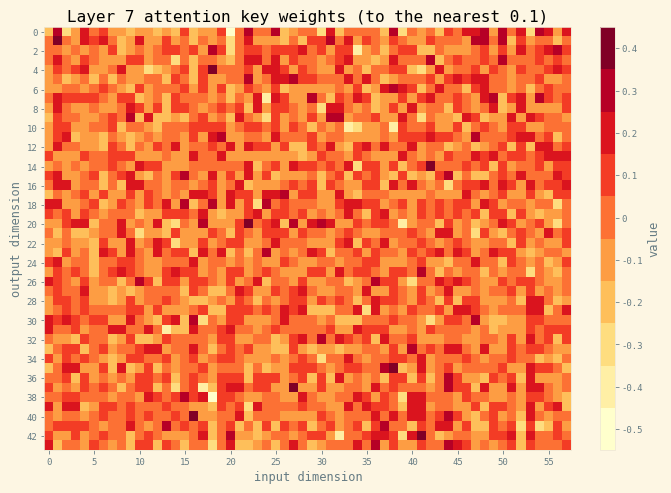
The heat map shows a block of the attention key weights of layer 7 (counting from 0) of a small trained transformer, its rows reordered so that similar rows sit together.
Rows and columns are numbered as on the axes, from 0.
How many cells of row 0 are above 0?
18
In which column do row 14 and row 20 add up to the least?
39
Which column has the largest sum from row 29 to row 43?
53
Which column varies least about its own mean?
5
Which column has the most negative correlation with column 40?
4
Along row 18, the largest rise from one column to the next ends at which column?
24
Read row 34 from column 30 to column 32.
-0.3 0 0
